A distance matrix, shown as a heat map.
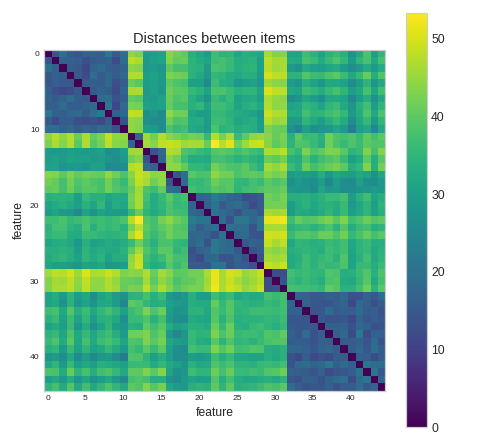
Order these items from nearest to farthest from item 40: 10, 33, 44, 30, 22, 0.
33, 44, 10, 0, 30, 22
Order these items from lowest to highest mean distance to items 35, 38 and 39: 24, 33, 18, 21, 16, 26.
33, 18, 16, 21, 26, 24
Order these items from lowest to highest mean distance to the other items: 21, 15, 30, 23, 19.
21, 19, 23, 15, 30
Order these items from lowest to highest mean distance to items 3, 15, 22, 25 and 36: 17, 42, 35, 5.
5, 35, 42, 17
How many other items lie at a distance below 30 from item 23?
9
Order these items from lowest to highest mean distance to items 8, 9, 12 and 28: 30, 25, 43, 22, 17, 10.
10, 25, 43, 22, 17, 30
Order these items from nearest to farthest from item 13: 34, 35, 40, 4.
4, 40, 35, 34
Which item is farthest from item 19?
12
